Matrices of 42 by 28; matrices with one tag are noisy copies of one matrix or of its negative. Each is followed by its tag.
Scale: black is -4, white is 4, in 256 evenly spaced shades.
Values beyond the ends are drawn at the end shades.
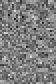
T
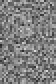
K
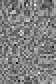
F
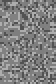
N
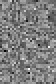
T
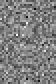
K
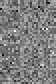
N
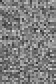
N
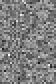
T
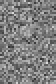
K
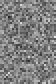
K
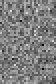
F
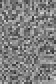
F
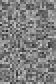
T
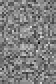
K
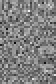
F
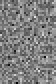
F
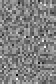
F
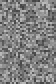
T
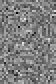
K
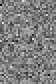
K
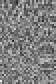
F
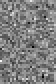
T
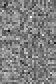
N
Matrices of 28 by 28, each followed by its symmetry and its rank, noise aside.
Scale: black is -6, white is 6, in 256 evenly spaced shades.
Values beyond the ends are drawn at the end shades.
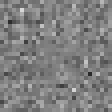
antisymmetric, rank eight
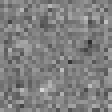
antisymmetric, rank six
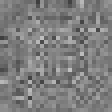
symmetric, rank four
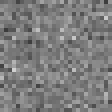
no symmetry, rank eight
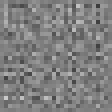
antisymmetric, rank four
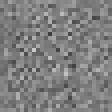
antisymmetric, rank eight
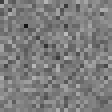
symmetric, rank eight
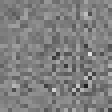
symmetric, rank four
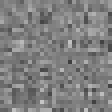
antisymmetric, rank four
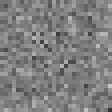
symmetric, rank six
